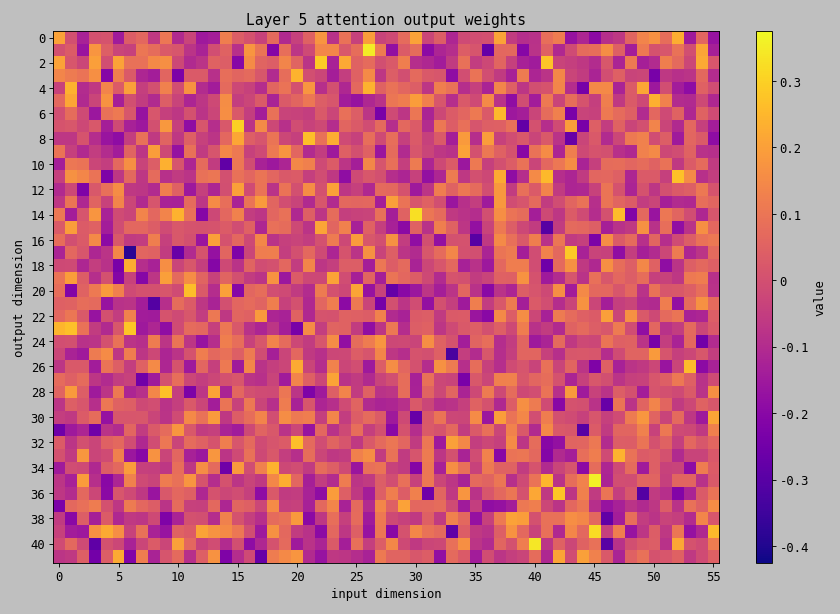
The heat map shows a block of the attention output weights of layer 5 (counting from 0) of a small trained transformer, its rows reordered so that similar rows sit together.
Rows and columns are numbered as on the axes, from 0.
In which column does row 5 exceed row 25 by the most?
1
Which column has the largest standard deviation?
41
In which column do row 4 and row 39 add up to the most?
45
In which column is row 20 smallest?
28
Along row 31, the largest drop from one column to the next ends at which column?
44
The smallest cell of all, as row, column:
17, 6
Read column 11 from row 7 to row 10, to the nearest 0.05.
-0.2 0.05 0.1 -0.1
